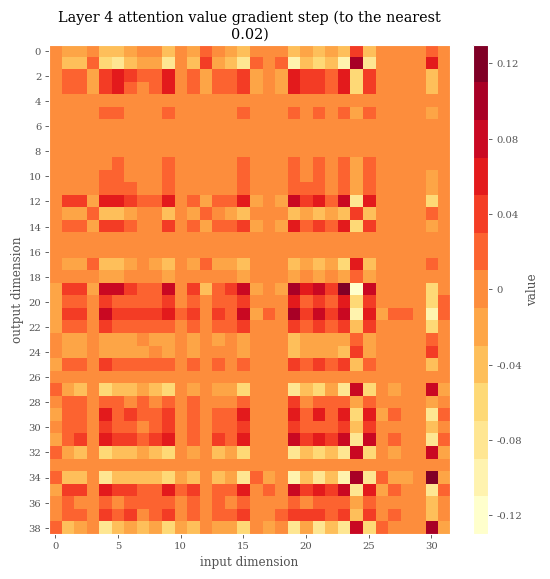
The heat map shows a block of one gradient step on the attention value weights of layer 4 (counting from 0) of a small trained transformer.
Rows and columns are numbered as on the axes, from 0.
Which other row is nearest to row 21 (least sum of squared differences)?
35
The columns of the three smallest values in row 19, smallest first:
24, 30, 12
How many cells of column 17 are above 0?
2
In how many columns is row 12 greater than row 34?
23
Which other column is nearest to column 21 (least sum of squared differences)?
4
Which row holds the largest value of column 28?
21
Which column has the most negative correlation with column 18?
5
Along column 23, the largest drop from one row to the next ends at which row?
32
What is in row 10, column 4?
0.02
